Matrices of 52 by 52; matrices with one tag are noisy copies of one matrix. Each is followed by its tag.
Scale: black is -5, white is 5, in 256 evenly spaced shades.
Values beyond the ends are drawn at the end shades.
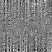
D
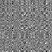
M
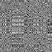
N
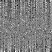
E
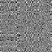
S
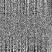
D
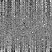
E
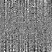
D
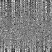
E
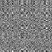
M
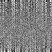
E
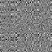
S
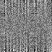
D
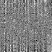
D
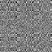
S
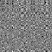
M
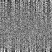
E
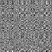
M
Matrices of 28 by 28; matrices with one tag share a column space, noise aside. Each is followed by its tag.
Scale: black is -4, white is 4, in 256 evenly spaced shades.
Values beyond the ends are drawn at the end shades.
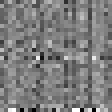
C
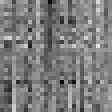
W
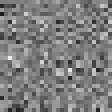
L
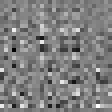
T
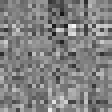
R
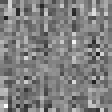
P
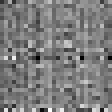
C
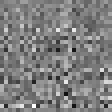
T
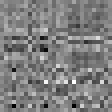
T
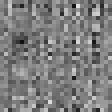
P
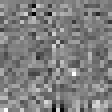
L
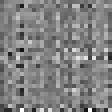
C
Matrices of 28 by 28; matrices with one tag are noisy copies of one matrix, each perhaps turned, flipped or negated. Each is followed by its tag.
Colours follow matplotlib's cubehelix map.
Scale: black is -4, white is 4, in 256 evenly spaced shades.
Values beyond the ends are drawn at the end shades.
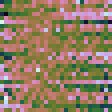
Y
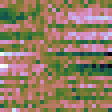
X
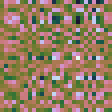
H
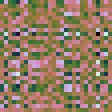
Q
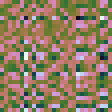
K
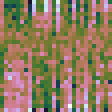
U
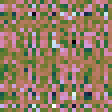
Q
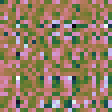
K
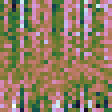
Y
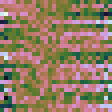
Y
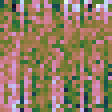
Y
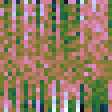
U
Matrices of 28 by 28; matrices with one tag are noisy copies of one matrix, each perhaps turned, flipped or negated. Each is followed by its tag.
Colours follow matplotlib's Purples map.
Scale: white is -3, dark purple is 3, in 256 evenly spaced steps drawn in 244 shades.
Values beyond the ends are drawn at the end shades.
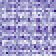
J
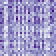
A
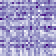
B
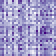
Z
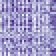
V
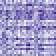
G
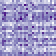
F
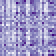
B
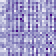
V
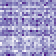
G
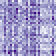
Z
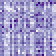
F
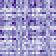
B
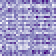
A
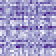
B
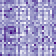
Z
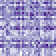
B
